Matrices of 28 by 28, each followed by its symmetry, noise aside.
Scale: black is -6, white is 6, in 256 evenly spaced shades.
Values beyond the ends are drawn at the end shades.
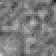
symmetric across the other diagonal.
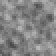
symmetric across the other diagonal.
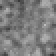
no symmetry.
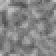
symmetric.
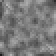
symmetric across the other diagonal.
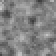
no symmetry.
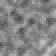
symmetric.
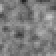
no symmetry.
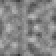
mirrored top to bottom.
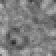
symmetric across the other diagonal.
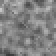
no symmetry.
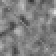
no symmetry.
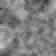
antisymmetric.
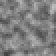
antisymmetric.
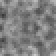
mirrored top to bottom.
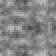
mirrored top to bottom.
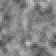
no symmetry.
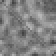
symmetric across the other diagonal.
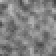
no symmetry.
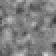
antisymmetric.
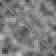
symmetric across the other diagonal.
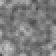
symmetric across the other diagonal.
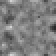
mirrored top to bottom.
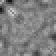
symmetric.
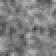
antisymmetric.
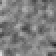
no symmetry.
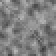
no symmetry.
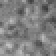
antisymmetric.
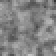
no symmetry.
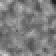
no symmetry.
